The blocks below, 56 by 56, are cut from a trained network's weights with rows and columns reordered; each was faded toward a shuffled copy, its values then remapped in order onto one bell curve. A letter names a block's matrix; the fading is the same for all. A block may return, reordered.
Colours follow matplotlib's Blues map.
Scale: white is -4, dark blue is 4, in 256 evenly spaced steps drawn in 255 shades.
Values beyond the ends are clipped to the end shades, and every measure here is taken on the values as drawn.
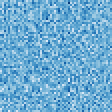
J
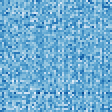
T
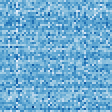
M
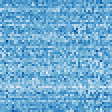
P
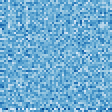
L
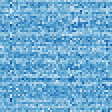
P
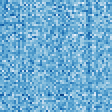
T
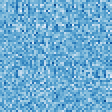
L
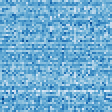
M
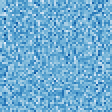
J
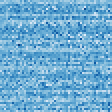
P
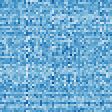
M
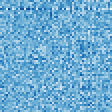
L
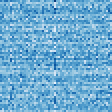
P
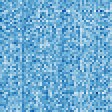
T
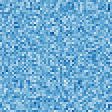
J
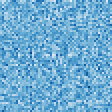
L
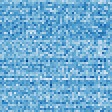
M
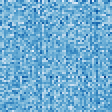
T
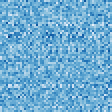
L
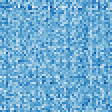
T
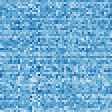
M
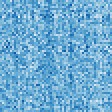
T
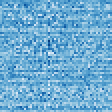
M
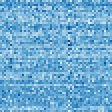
P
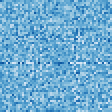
L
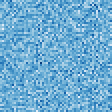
J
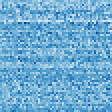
M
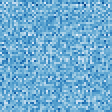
L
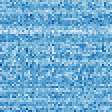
P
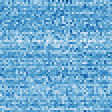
P
